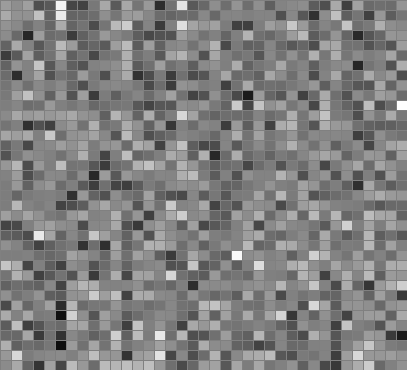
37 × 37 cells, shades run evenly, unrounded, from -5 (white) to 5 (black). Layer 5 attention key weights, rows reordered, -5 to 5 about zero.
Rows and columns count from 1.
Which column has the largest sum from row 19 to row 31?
6
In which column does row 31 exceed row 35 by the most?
1
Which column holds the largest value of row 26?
16
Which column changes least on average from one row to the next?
5
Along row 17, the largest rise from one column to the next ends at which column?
3
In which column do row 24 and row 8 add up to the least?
4
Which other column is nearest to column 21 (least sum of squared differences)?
25
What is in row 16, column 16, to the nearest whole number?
-2
